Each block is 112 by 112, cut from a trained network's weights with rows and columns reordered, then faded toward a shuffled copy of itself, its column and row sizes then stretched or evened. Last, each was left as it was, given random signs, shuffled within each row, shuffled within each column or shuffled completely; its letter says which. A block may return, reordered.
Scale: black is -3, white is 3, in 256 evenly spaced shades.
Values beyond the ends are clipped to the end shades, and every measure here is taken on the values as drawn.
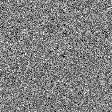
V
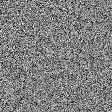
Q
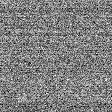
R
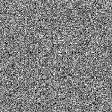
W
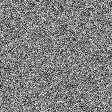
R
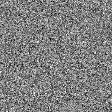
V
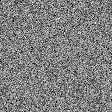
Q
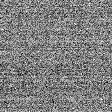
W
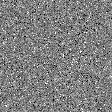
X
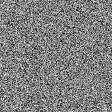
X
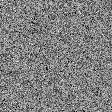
Q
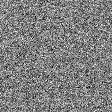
R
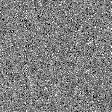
X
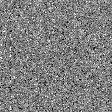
X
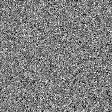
V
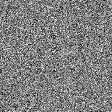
V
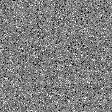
X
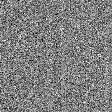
X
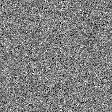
X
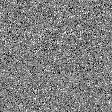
R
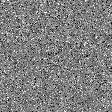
Q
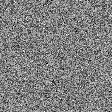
X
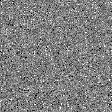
W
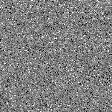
R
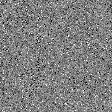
X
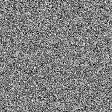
R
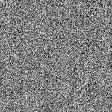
X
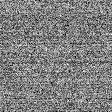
R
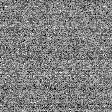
W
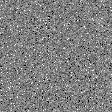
X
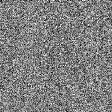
W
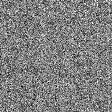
X
